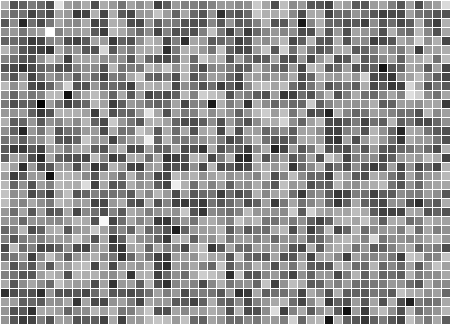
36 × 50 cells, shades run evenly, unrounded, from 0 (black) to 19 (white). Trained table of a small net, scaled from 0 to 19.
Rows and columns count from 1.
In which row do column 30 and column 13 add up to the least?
18
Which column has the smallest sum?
4
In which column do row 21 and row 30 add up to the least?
19
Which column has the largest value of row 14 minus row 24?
44
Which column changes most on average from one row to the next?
11
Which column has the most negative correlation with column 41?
13
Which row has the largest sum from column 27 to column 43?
24
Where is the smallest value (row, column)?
12, 5
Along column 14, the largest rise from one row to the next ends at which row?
30
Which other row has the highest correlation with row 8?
36
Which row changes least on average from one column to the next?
27
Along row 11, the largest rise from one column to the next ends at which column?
9
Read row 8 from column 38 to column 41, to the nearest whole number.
8 12 6 7
